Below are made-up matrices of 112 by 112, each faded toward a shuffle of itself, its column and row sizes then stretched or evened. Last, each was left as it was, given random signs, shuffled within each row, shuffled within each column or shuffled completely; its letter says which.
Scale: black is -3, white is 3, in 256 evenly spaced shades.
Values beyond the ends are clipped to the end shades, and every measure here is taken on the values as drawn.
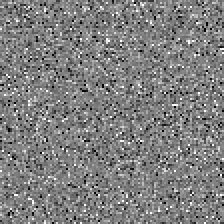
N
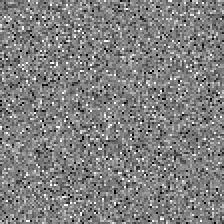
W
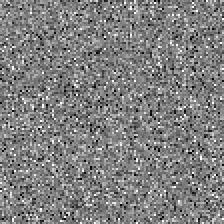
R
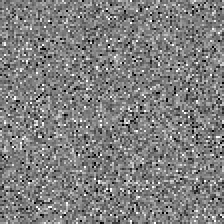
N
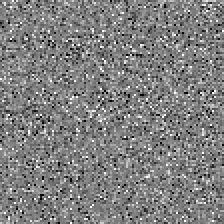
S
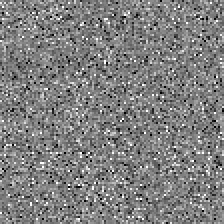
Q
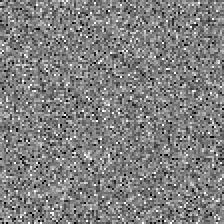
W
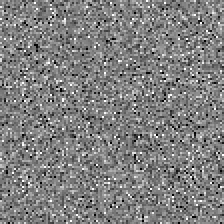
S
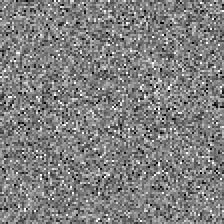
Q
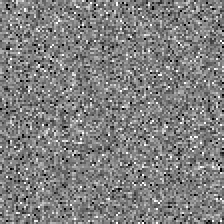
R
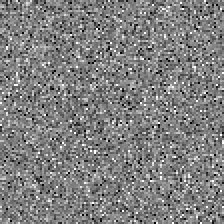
W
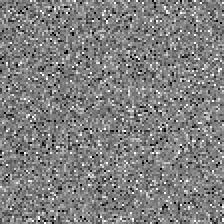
Q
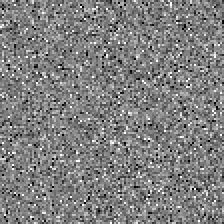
R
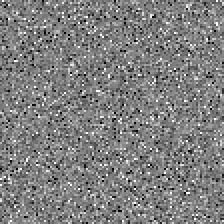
W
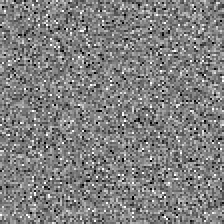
R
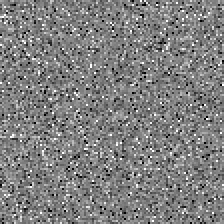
W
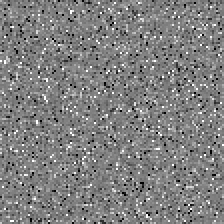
W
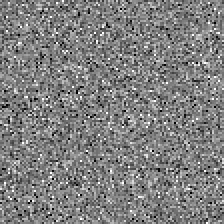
Q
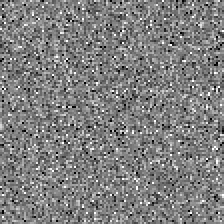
N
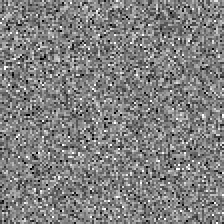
W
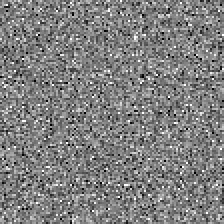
S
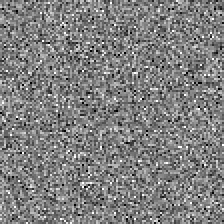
W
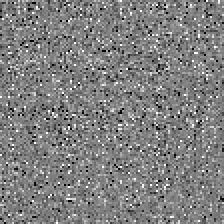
S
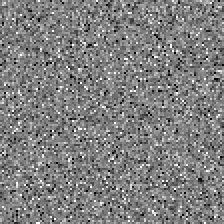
W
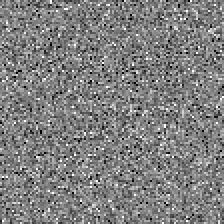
S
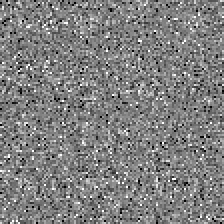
S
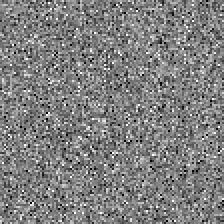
R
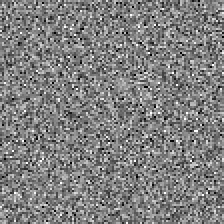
Q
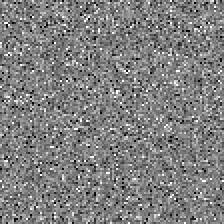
N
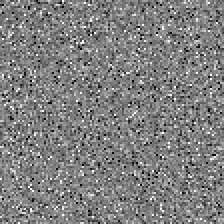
R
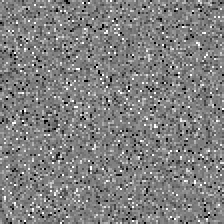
W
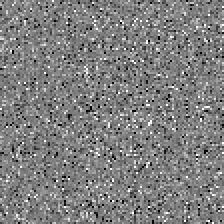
N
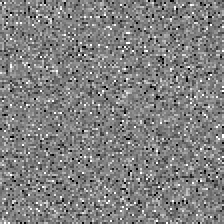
N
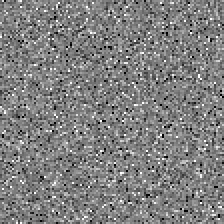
W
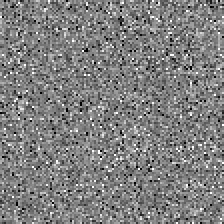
N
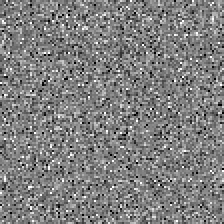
N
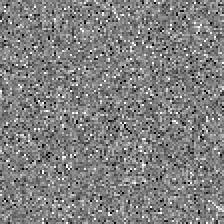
W
